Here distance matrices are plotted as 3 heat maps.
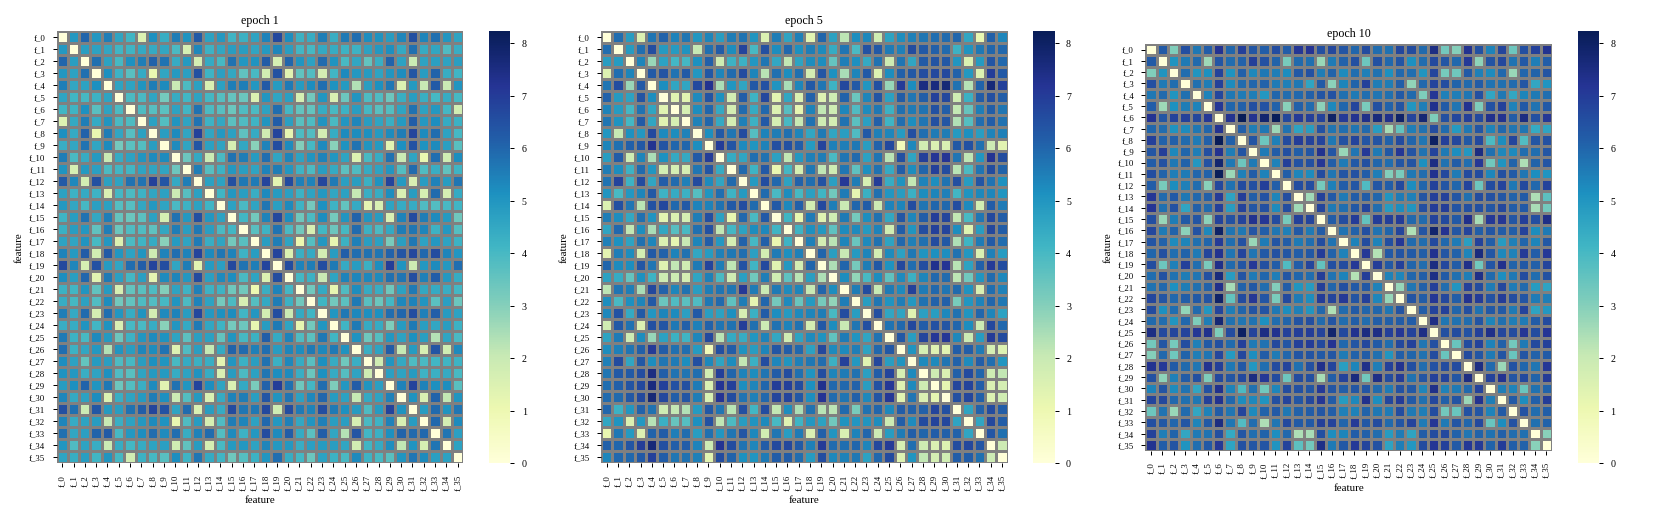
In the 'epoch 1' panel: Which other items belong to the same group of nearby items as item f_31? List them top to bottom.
f_2, f_12, f_19
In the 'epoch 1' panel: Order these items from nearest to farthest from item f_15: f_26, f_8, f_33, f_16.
f_16, f_8, f_33, f_26
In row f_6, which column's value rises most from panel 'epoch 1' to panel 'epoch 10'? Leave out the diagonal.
f_35
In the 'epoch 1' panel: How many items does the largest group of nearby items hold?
7
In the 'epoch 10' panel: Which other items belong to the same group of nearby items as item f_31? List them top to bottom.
f_28
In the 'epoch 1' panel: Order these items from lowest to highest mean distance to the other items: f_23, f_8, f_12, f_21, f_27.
f_21, f_27, f_8, f_23, f_12
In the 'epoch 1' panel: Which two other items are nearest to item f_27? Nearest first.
f_14, f_28
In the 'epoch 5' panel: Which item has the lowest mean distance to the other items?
f_20
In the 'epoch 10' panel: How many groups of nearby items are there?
11
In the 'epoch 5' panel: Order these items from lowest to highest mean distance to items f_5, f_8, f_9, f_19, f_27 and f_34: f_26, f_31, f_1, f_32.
f_26, f_31, f_1, f_32
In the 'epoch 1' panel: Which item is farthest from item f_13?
f_33
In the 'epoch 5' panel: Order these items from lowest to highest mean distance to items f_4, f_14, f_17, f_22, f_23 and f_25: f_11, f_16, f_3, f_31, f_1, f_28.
f_16, f_11, f_31, f_3, f_1, f_28
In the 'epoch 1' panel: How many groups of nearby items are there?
11
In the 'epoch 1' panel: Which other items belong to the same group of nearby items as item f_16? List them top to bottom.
f_22
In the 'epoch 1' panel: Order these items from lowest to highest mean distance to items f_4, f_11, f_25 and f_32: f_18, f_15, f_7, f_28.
f_28, f_7, f_15, f_18
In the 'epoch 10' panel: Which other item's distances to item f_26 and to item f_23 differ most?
f_16
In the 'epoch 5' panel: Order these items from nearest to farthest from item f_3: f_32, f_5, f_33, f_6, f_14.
f_33, f_14, f_32, f_6, f_5
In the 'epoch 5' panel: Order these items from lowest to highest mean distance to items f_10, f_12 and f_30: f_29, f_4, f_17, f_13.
f_29, f_4, f_13, f_17
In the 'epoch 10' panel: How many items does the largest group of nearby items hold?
6
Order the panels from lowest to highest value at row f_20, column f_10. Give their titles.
epoch 5, epoch 1, epoch 10
